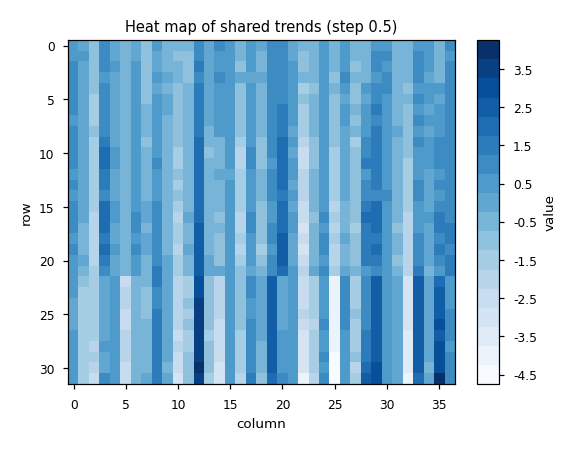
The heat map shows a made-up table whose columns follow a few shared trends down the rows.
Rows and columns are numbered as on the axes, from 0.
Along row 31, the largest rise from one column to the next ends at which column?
33
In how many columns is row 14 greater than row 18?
9
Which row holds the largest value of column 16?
3
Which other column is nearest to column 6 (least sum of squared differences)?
34
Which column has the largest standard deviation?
25
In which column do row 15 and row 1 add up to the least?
22
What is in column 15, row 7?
0.5
